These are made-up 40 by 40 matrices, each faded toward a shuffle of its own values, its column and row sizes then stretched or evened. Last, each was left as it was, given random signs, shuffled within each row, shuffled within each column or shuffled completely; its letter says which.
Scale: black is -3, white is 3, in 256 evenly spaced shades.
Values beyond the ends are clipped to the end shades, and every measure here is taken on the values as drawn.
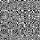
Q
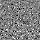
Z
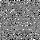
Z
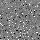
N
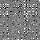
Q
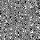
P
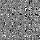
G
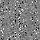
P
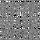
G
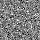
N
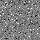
N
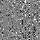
P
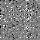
G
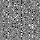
P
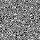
Z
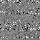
Z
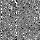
P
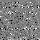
Z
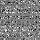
Z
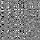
Q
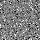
N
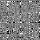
G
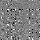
G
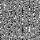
P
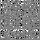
G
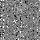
P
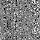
P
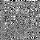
G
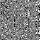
P
